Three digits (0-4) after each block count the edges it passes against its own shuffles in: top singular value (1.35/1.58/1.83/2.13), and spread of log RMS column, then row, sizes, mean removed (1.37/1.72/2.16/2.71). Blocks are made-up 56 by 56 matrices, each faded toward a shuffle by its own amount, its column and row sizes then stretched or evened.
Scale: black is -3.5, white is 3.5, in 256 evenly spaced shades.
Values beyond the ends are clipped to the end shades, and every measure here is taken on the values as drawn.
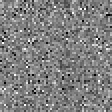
2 1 1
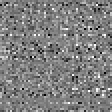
0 1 4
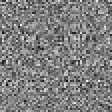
4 0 2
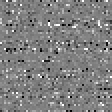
0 0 4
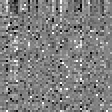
4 3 0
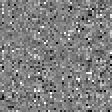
2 3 0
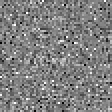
1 0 0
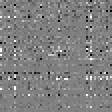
1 3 4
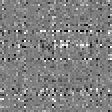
3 3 4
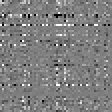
4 3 4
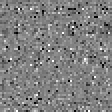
1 1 2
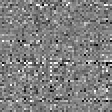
2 2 3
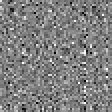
4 2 0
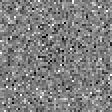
1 0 0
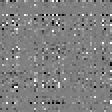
2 4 4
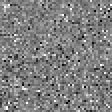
1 0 1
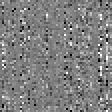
0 4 0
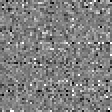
2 1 3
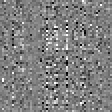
3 4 1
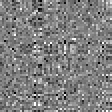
4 3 1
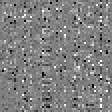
2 3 0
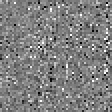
1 3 1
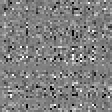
0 3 4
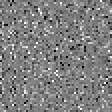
3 1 0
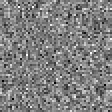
2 0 0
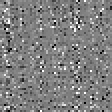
3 3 1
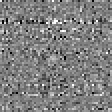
2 1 4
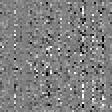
1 4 1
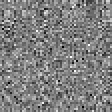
4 2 0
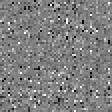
0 3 1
